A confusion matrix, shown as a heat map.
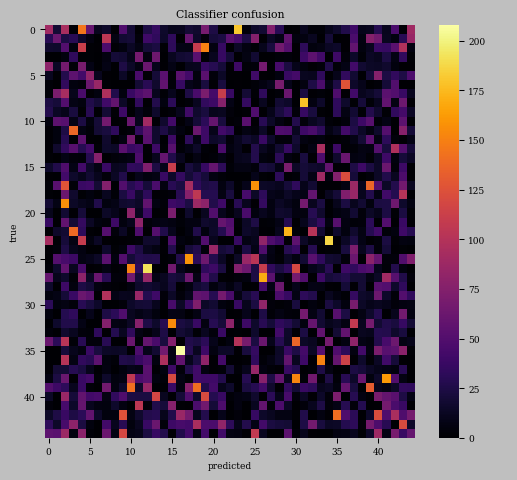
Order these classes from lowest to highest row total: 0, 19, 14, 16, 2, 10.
14, 16, 10, 19, 2, 0
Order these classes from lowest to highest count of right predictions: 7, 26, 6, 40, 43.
40, 6, 7, 26, 43
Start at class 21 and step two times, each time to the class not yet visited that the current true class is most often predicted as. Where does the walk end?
3
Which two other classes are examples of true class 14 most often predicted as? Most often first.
6, 36
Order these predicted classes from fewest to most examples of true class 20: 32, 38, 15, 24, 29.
38, 29, 32, 24, 15
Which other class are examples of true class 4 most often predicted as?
0
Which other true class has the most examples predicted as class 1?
7
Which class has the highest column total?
2
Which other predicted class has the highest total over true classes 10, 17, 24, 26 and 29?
12
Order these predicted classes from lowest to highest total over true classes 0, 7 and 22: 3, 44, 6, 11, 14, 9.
6, 14, 9, 11, 44, 3
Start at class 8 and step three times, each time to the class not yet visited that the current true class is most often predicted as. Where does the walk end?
18
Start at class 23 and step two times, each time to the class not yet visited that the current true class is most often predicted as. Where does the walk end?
30
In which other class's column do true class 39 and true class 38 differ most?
41
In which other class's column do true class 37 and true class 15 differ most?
25
